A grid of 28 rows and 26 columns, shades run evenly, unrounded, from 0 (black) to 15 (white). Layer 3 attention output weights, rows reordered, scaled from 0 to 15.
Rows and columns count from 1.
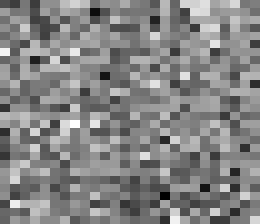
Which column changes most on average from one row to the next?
10
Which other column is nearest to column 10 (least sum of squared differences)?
11
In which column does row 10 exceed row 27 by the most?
19
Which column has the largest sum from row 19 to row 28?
4
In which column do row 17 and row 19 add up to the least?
1
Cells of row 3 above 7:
17
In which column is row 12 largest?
12
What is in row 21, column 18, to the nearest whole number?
7
